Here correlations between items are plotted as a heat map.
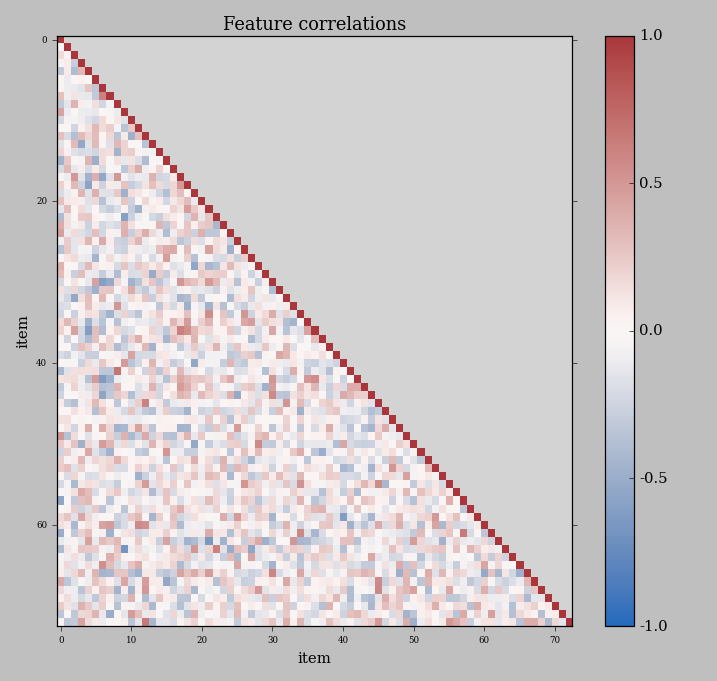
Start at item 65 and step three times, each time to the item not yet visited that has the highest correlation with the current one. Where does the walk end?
60
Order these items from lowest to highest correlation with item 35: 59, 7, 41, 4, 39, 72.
4, 41, 72, 7, 39, 59
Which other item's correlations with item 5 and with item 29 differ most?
13
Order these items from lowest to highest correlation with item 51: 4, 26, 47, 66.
66, 47, 26, 4
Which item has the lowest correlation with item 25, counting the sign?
44
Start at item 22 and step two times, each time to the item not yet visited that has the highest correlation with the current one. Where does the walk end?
19
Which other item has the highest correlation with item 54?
49
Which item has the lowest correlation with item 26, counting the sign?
24
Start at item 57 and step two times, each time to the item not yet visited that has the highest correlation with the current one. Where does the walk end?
34
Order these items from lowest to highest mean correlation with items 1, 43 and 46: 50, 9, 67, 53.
67, 9, 50, 53
